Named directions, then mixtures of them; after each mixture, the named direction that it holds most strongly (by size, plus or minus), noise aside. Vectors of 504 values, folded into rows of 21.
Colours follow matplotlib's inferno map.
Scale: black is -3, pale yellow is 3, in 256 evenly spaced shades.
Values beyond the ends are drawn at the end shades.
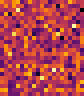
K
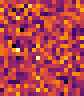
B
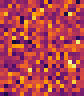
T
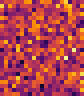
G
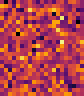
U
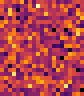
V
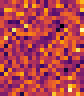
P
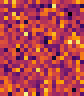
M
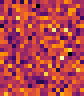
V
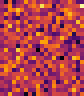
M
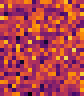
G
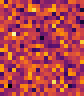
U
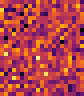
P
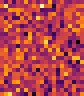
M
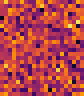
T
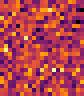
K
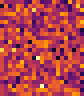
G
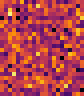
V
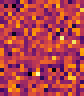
K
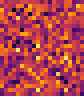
B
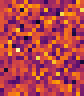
B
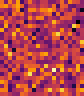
K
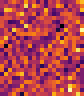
P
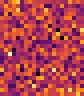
K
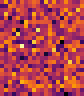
U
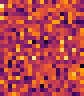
G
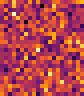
M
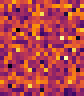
G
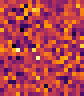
B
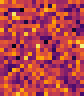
M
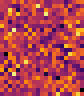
V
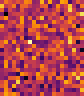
G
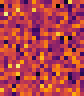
G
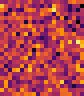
U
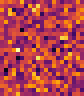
B
